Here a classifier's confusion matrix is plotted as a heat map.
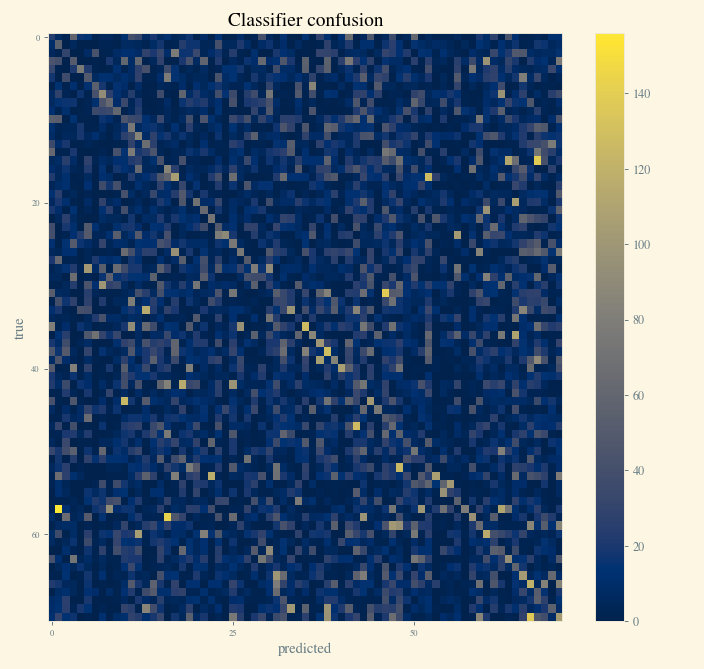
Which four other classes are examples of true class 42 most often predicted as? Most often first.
18, 25, 16, 43
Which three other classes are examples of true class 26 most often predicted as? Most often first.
17, 59, 70
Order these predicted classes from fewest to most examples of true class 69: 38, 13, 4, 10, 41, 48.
4, 10, 48, 41, 13, 38
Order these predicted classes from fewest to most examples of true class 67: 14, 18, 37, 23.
23, 37, 18, 14
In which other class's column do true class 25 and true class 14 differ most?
11
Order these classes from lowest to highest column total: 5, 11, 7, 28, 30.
28, 7, 5, 30, 11
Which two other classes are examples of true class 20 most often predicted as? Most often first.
64, 43
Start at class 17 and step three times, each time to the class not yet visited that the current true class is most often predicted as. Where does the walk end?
16
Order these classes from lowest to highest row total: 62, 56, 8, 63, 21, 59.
21, 56, 8, 62, 63, 59
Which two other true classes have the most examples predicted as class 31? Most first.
65, 66
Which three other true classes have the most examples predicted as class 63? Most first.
15, 57, 29
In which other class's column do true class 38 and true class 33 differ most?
13
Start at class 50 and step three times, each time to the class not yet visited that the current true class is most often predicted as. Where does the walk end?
7
